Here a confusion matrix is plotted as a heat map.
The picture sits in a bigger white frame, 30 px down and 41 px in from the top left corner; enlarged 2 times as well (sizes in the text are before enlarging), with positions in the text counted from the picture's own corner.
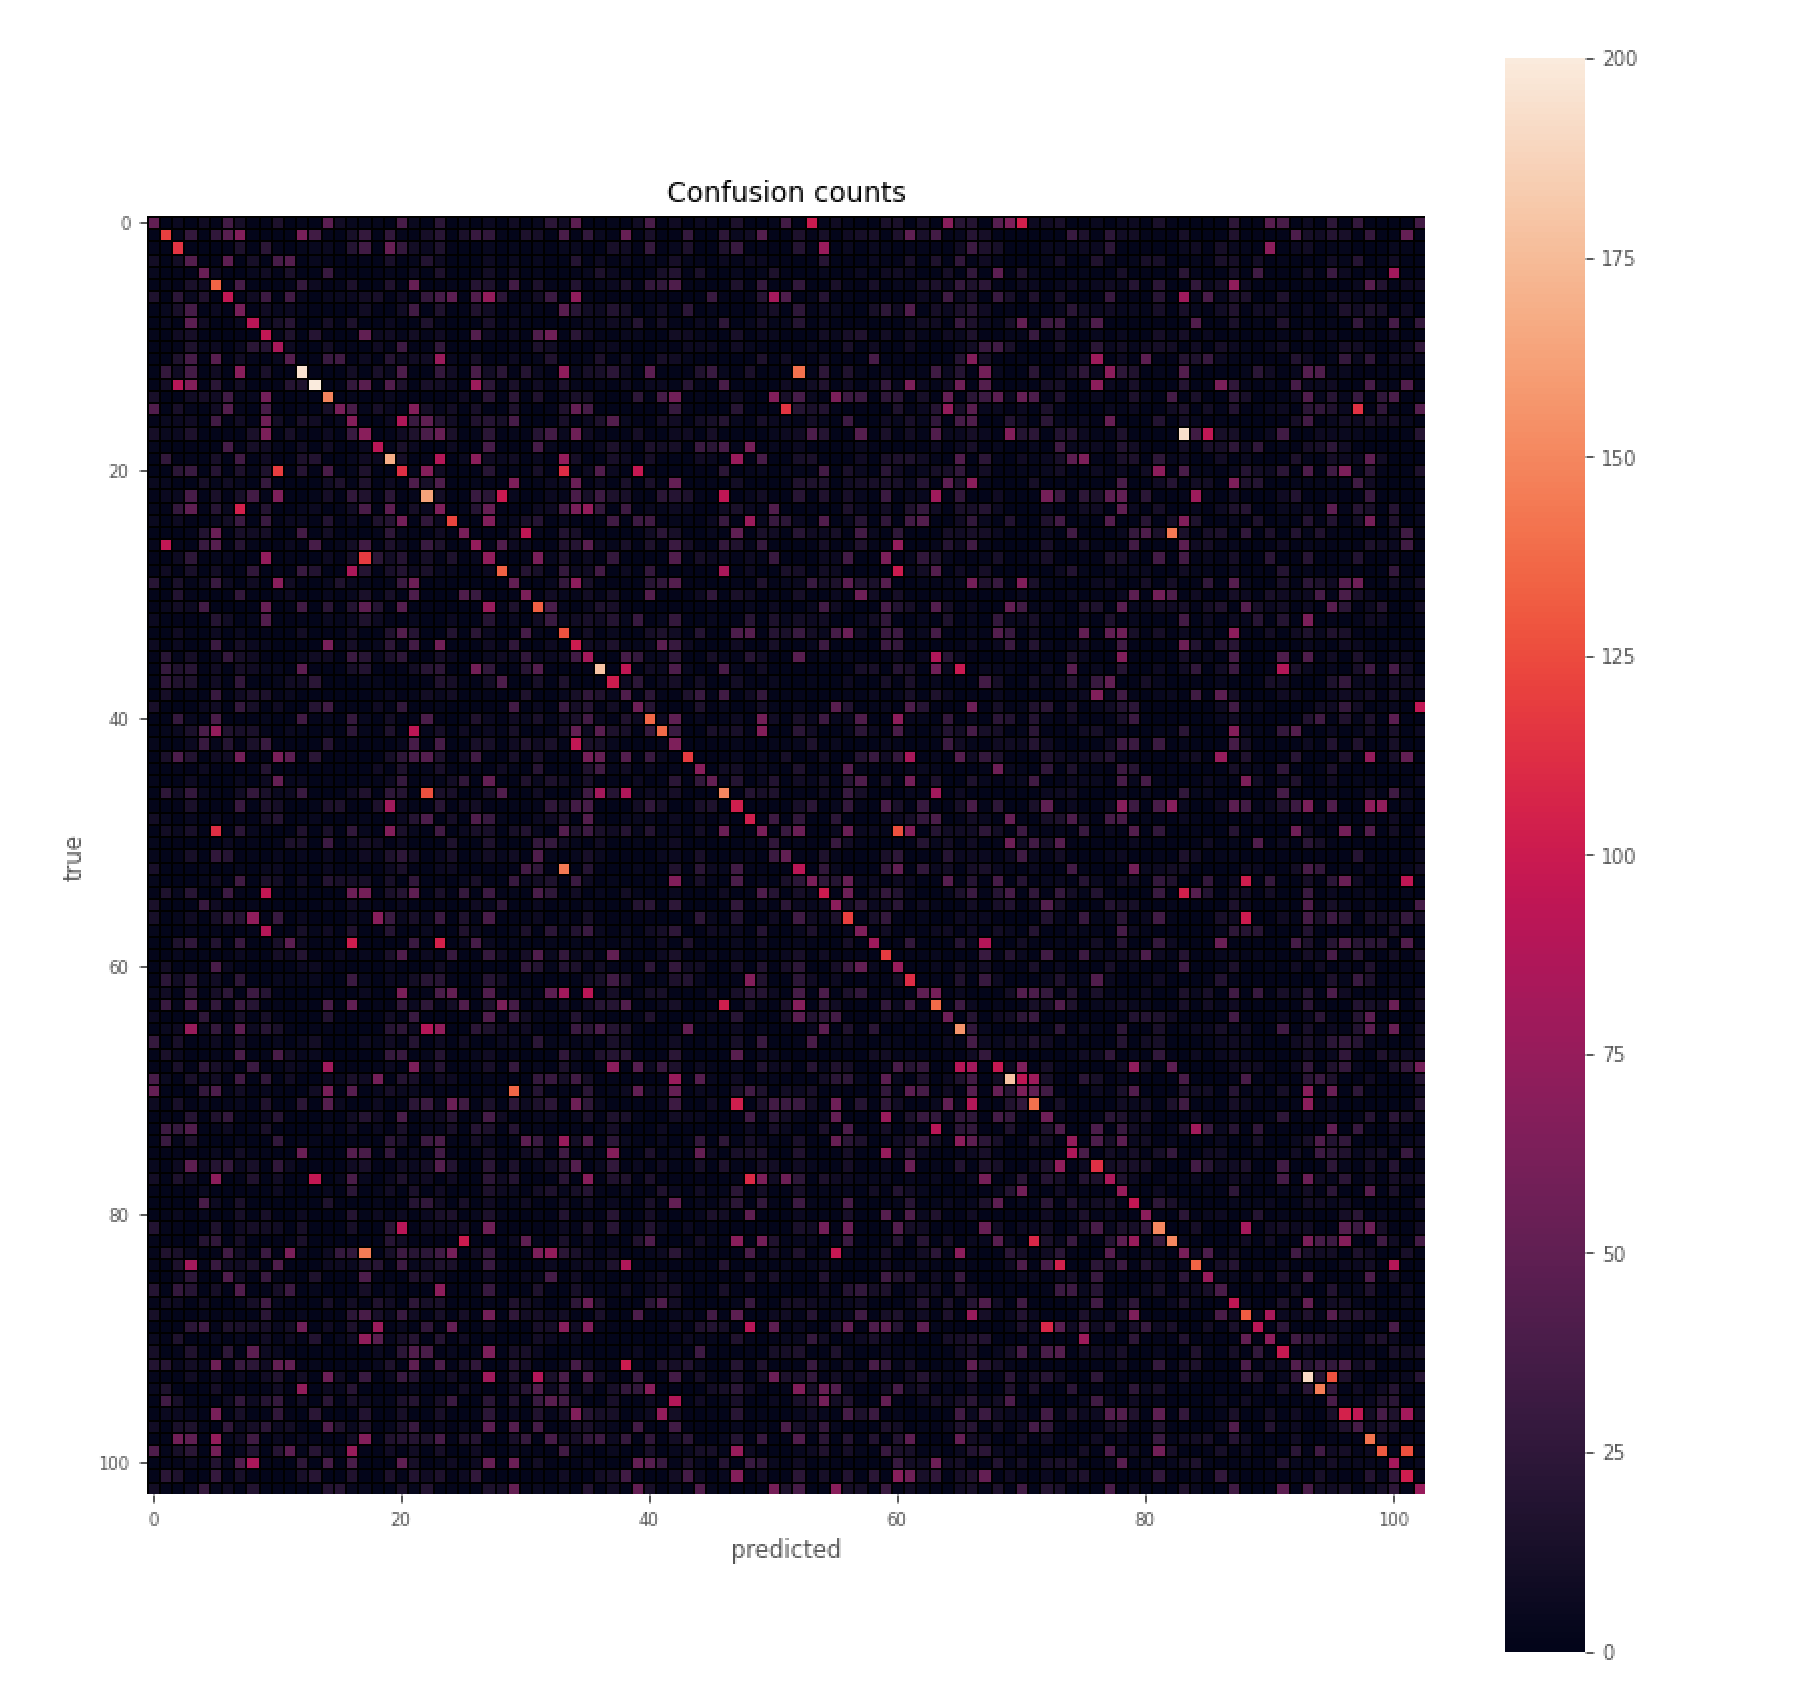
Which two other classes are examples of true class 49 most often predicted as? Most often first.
60, 5
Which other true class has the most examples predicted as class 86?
43
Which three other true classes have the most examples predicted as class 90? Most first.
88, 2, 0
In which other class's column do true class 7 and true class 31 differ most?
27
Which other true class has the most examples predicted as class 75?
90
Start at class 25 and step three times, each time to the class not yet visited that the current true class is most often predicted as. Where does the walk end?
47
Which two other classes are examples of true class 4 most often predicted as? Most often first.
100, 68
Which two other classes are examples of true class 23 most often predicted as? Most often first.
7, 35
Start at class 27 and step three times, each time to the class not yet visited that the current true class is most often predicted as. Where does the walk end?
55
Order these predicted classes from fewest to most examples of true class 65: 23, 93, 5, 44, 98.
44, 93, 5, 98, 23
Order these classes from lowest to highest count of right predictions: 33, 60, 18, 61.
60, 18, 61, 33
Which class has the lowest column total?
15
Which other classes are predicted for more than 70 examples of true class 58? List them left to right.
16, 23, 67
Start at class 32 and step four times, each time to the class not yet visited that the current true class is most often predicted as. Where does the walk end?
34
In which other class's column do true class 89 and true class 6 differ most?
72
